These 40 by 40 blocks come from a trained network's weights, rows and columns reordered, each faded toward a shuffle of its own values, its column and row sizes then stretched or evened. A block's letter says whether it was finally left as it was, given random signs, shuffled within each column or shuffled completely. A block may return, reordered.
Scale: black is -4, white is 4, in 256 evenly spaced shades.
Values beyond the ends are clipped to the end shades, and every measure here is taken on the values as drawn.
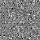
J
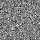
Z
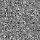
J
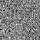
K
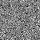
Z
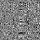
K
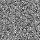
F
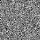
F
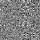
K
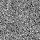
Z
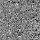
J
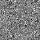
F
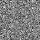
F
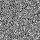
Z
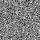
Z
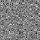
K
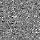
J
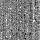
F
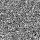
Z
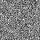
Z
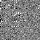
J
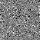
J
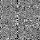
K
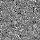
F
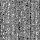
F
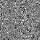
F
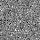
Z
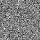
F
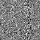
F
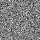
Z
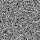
Z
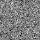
F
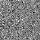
F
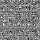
K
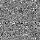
J
